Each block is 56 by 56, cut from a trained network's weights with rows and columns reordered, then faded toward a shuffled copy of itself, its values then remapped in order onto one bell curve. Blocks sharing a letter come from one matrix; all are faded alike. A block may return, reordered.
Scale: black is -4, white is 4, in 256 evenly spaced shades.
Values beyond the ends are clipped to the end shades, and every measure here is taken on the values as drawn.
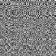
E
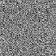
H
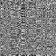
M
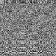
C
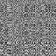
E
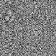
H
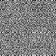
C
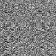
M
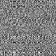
C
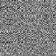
E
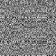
C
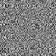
M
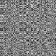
E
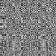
E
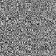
M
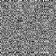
M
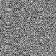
H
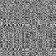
E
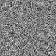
H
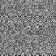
C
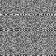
C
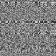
C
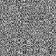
M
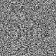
H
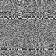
C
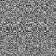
M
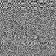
C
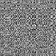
E
